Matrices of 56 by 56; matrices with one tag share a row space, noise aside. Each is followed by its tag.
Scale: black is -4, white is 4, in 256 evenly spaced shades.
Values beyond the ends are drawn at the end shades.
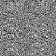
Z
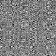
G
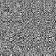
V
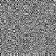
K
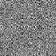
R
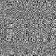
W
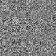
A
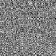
R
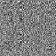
V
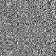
W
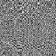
V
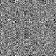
K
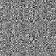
G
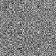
V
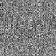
R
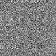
R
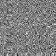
W
